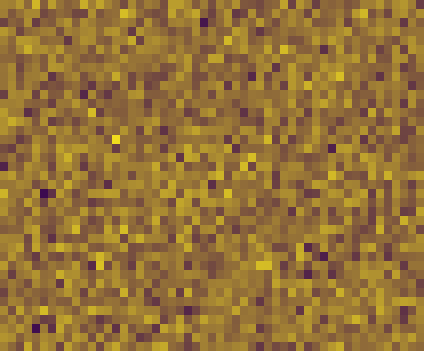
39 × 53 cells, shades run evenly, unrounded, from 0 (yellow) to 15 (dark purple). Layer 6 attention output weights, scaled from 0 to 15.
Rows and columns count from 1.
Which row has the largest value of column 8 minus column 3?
14
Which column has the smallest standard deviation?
50
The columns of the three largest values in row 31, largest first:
39, 42, 2
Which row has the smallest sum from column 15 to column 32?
22
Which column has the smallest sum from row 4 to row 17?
40
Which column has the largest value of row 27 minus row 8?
7
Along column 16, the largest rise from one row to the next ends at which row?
27
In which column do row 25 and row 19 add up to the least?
20
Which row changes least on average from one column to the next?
34
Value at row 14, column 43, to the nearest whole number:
11
